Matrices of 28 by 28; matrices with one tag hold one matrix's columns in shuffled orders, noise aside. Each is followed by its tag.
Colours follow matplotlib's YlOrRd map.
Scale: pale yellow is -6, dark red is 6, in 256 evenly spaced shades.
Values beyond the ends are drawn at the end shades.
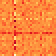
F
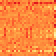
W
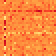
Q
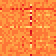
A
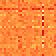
A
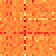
F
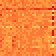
A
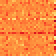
F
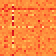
A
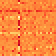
Q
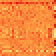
W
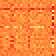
A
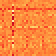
A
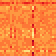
W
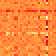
Q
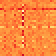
A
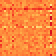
A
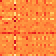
F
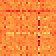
Q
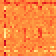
W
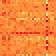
F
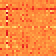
A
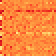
Q
